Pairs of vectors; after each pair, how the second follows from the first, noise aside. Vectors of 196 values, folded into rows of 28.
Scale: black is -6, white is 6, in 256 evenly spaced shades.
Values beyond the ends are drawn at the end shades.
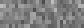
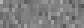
wrapped around, partly zeroed.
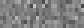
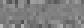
wrapped around, partly zeroed.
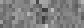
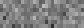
shuffled.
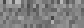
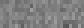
reversed, negated, shrunk.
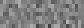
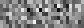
wrapped around, scaled up.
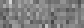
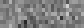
wrapped around, negated.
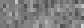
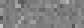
wrapped around, partly zeroed.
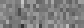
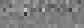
wrapped around, negated, partly zeroed.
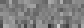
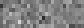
shuffled.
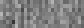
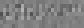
negated, partly zeroed.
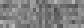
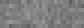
reversed, negated, shrunk.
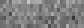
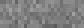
reversed, negated, shrunk.
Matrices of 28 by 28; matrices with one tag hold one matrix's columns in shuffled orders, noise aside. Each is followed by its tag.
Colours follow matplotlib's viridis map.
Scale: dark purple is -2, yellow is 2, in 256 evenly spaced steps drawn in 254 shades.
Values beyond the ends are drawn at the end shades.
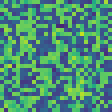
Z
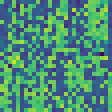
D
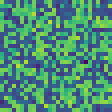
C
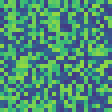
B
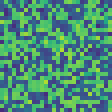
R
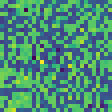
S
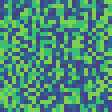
C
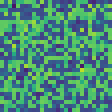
R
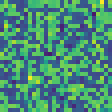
B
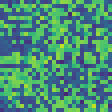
Z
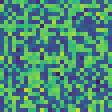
Z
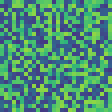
B
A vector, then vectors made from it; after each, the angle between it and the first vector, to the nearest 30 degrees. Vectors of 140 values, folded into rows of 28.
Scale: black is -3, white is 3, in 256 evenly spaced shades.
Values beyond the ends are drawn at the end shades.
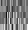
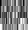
60 degrees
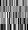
150 degrees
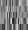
150 degrees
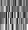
30 degrees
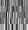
30 degrees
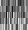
30 degrees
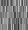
90 degrees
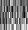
60 degrees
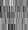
90 degrees
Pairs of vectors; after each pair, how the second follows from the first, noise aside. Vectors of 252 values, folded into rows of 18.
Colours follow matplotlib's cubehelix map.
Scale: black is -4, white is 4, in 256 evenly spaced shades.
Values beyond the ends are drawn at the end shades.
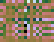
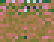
partly zeroed.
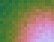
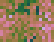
wrapped around, negated, partly zeroed.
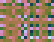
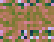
partly zeroed.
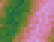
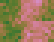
wrapped around, negated, shrunk.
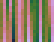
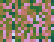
sign-scrambled.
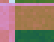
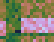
wrapped around, negated.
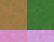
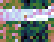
wrapped around, scaled up.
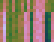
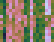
wrapped around, negated.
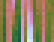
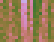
reversed, shrunk.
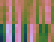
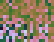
sign-scrambled.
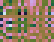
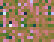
partly zeroed.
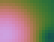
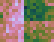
wrapped around, negated.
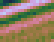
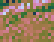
partly zeroed.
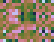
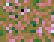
wrapped around, negated, partly zeroed.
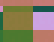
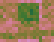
wrapped around, negated, shrunk.
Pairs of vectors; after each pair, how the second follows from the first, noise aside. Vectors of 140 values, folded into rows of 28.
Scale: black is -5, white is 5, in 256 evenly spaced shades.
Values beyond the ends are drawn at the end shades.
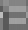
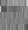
wrapped around, partly zeroed.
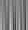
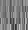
sign-scrambled.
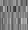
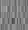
reversed, shrunk.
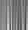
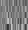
sign-scrambled.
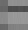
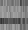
reversed.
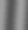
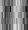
reversed, negated, scaled up.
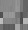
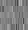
wrapped around, partly zeroed.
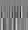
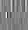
reversed, partly zeroed.
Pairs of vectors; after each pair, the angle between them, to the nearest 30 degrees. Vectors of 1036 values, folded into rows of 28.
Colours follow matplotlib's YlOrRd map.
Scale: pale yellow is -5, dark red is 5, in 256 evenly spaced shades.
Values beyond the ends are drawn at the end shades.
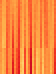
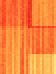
120 degrees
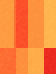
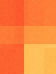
90 degrees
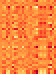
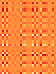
90 degrees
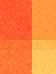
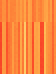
90 degrees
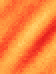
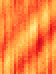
30 degrees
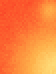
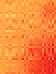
150 degrees
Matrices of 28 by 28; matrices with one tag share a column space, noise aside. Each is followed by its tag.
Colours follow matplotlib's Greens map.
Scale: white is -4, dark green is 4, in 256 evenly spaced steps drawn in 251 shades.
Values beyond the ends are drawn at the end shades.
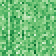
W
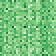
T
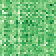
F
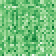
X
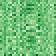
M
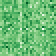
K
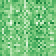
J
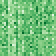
J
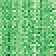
T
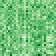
X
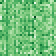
W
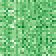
T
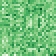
M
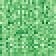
J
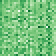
T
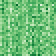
M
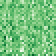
X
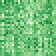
J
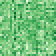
W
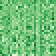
X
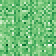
F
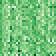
X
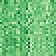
J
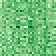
T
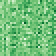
J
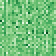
J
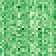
K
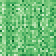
M
